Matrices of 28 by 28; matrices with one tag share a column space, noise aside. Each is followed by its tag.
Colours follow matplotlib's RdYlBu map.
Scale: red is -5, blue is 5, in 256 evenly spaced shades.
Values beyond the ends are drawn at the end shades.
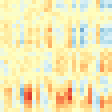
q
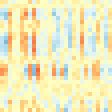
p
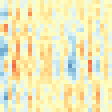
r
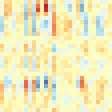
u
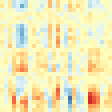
q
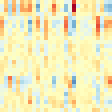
u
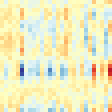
p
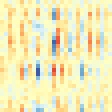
p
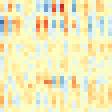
u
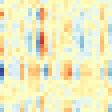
p
